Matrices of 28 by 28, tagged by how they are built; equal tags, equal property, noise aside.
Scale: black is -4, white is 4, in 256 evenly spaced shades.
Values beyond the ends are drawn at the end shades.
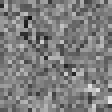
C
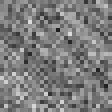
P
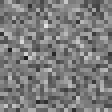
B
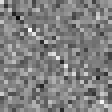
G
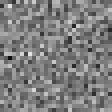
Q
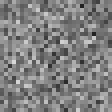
Q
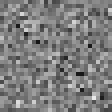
C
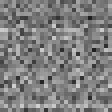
B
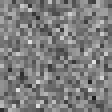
Q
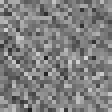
P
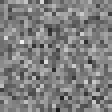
Q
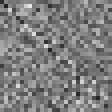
G
